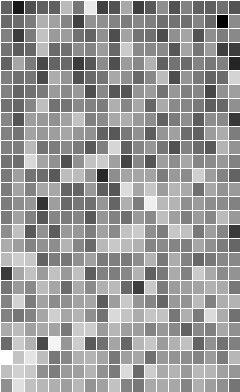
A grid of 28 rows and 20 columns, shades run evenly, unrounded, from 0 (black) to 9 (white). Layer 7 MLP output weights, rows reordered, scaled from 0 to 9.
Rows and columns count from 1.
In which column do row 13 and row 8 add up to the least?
9
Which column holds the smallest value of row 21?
12
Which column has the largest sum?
11
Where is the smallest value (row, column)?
2, 19
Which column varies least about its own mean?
16
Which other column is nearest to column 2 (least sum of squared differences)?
15
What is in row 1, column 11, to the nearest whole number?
6
